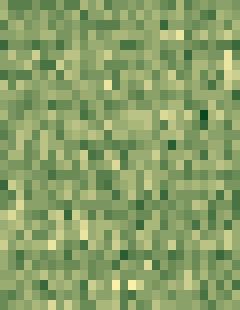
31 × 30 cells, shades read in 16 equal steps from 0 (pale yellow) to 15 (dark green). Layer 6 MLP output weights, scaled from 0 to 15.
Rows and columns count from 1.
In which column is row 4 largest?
24
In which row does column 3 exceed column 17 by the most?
29
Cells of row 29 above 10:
3
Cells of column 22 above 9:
3
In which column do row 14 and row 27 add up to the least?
19
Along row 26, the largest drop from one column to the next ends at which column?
10
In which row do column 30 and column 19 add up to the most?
20
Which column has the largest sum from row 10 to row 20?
26
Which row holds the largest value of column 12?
16
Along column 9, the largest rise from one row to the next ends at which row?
21
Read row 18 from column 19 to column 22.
4 6 6 8
